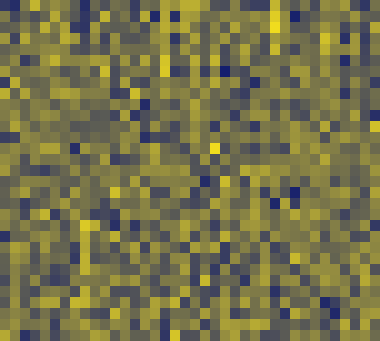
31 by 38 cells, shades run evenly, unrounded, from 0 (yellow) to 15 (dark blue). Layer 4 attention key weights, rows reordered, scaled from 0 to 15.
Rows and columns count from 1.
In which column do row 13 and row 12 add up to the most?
15
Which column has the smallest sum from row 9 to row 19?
33
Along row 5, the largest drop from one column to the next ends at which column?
28
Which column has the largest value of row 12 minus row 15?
11
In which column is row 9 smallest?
14
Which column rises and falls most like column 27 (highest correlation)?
37
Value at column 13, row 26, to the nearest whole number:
7
